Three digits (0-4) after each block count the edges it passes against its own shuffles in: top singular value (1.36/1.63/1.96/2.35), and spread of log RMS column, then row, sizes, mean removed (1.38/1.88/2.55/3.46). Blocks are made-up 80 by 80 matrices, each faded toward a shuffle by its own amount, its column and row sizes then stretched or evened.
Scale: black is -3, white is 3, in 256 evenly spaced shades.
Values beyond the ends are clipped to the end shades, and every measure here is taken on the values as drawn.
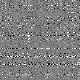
1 2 4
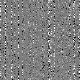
1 4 0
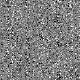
1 3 0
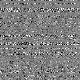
2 0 4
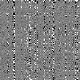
3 4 2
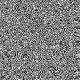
3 0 1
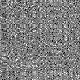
4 0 0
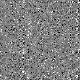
2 2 2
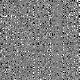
2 3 2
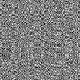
4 0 0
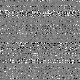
3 0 4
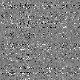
1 2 3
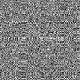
4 0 3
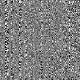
3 4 0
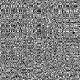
4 0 2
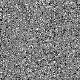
1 1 0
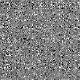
0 3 3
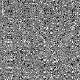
3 2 0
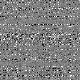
2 2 4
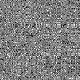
4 0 1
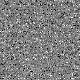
1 0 2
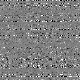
2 1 4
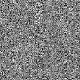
2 2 0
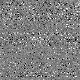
0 0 3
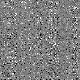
2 3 2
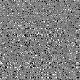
3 0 3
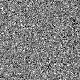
1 0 0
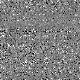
1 1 3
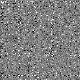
2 2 2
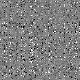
1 3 2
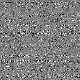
2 0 3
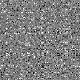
3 0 2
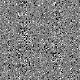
1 3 1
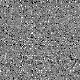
1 1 2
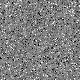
0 0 0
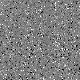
1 1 1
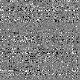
0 2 4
